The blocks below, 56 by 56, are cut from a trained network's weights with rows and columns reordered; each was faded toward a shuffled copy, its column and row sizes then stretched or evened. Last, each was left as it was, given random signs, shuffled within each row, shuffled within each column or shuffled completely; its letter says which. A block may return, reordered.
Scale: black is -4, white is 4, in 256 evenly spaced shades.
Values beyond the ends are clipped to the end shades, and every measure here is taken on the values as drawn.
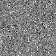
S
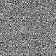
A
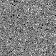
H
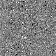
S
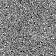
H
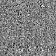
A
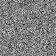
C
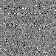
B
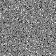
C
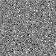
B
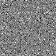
B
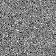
H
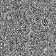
S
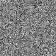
S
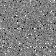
C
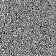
S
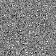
B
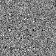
B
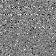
C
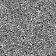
S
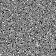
H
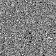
C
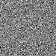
C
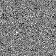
C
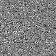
C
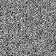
S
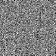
A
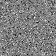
H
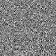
A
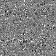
B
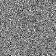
B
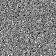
H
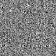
A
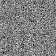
S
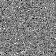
C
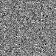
B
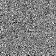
B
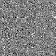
A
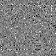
A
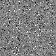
S
